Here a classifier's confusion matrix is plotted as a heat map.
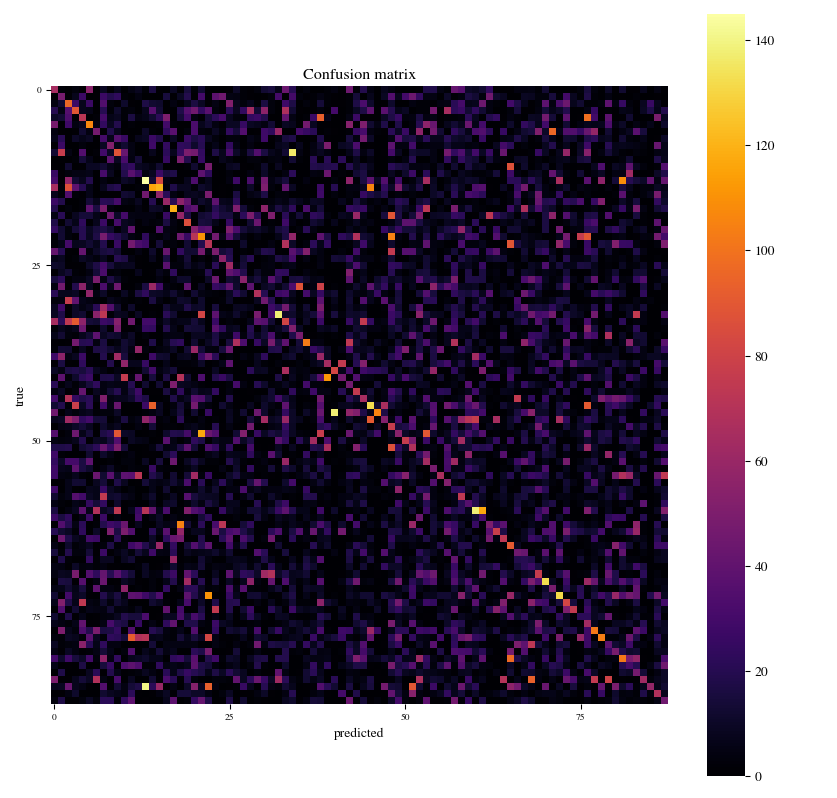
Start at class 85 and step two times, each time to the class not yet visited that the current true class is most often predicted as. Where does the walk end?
81
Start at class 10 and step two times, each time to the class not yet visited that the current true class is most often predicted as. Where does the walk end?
48
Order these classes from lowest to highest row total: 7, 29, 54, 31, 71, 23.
54, 71, 7, 31, 29, 23
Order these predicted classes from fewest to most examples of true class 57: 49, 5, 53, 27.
5, 53, 27, 49
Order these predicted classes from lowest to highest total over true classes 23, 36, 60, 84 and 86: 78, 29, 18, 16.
78, 18, 29, 16
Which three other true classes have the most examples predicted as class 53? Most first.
49, 17, 13
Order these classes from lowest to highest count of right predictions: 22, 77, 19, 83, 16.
83, 16, 22, 19, 77
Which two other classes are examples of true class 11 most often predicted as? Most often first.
65, 22
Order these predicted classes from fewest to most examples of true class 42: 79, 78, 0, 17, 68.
78, 68, 0, 79, 17
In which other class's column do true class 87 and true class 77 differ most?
45
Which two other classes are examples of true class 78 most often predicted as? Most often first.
11, 22
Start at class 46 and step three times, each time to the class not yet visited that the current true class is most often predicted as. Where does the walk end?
3
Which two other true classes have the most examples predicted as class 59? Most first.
47, 52
